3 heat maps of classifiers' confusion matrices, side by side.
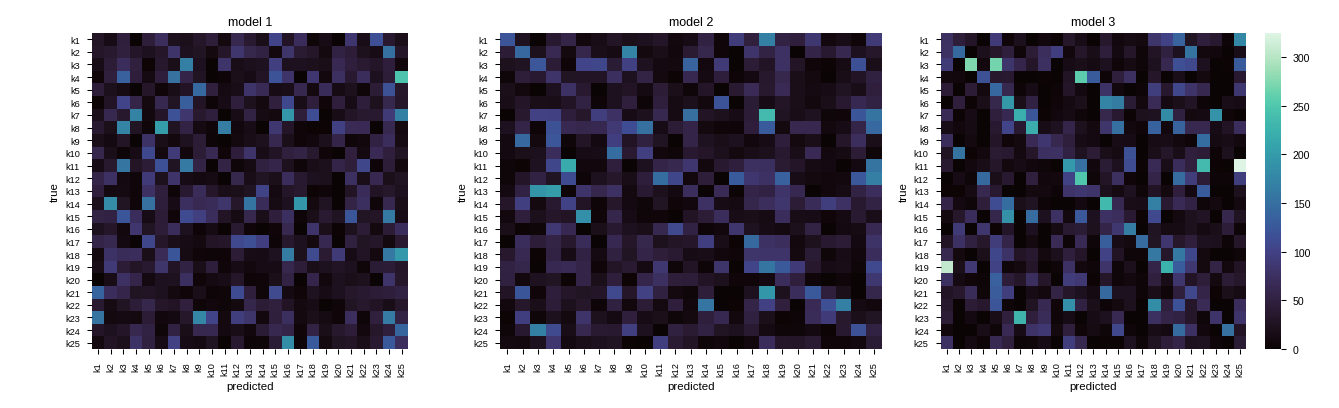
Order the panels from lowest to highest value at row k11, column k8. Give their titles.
model 3, model 2, model 1
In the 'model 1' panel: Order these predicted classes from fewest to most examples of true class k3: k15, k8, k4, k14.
k14, k4, k15, k8
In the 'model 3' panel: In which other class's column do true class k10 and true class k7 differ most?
k23
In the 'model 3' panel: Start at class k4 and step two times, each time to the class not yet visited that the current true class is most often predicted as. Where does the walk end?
k20
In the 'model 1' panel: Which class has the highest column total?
k24
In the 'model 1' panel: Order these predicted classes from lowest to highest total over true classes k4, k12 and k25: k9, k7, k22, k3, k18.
k9, k22, k3, k18, k7
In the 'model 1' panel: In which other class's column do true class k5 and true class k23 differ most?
k1
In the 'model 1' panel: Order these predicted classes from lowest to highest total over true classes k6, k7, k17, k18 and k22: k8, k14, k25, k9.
k9, k14, k8, k25
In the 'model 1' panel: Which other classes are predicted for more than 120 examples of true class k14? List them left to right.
k2, k5, k13, k17
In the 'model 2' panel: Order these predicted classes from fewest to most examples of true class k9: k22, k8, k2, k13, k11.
k22, k11, k13, k8, k2
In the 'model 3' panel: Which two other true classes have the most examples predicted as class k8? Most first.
k15, k7
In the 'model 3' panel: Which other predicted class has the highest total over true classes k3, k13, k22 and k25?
k5
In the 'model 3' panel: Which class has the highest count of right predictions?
k3
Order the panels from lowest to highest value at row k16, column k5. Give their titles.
model 3, model 1, model 2
